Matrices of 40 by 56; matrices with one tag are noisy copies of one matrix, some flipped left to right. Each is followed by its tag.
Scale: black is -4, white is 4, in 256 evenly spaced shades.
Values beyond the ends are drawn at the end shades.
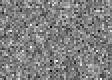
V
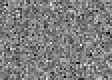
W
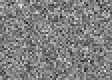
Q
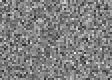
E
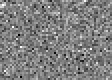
Q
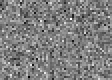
W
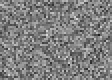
Q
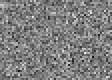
Q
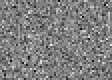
E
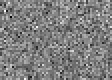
V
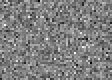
E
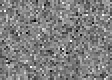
V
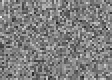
V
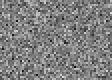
Q
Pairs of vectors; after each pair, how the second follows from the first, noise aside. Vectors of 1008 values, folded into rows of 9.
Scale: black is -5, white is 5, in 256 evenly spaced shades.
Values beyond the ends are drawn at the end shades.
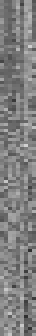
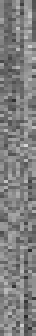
copied.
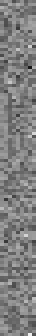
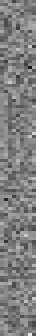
copied.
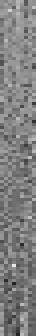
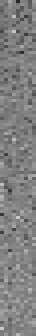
reversed, partly zeroed.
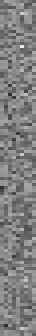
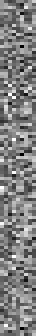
negated, scaled up.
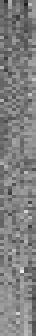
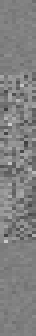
reversed, partly zeroed.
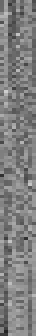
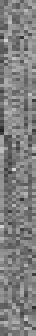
wrapped around.
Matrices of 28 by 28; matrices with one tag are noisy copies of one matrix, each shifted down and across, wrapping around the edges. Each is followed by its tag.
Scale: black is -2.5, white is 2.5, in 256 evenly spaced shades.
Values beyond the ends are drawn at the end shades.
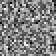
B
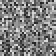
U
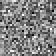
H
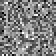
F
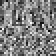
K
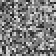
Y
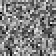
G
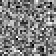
H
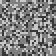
B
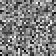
B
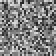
H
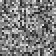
Y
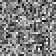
Y
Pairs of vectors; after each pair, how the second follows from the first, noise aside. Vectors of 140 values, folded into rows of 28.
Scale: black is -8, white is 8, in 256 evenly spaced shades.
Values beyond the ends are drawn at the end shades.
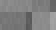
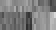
scaled up.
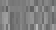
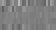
reversed, partly zeroed.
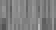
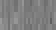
wrapped around, negated, shrunk.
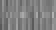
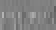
reversed, partly zeroed.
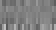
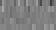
reversed, negated, partly zeroed.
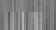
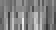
scaled up.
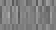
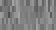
sign-scrambled.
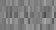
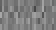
wrapped around.
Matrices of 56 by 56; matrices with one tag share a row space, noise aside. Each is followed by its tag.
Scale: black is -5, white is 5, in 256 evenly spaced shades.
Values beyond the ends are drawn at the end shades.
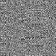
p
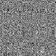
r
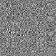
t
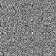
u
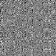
u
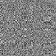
u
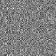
t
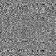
r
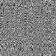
u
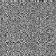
t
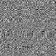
r
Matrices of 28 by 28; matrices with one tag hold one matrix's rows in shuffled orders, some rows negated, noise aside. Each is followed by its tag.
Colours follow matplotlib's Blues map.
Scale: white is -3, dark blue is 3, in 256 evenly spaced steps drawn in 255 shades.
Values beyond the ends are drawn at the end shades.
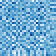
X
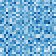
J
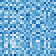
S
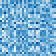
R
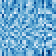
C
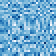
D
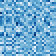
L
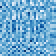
X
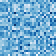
D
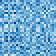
S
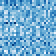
S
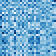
R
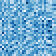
C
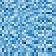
C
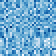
J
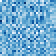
X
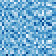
C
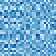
S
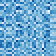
L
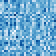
S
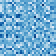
L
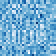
X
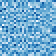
R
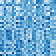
L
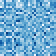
L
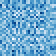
X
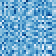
C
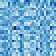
D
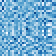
C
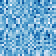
J
